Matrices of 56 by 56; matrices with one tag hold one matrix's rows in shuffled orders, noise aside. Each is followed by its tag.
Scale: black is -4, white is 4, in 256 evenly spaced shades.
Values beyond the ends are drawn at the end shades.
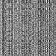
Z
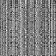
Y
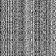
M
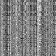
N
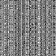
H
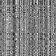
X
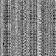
N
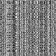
X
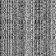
M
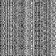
M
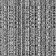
H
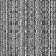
Y
